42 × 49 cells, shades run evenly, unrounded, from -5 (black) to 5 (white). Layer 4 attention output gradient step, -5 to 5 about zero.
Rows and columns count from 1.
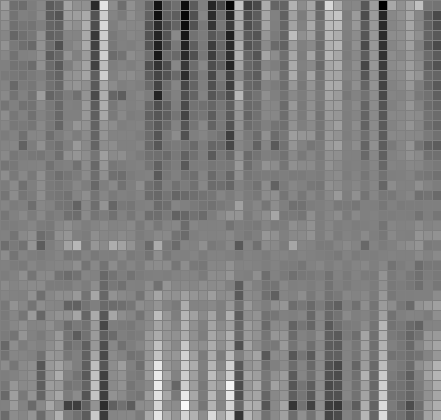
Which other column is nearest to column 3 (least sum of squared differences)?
36
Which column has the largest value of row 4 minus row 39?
12
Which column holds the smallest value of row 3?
21
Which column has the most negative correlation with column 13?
5
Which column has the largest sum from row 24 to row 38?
18
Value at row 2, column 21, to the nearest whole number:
-5
